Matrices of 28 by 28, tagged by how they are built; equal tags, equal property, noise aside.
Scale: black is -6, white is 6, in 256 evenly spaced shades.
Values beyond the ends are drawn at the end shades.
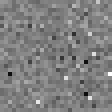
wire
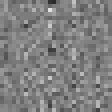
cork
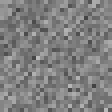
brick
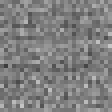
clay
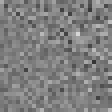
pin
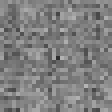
clay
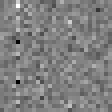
cork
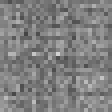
clay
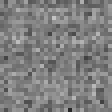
clay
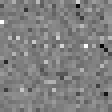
wire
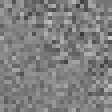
pin
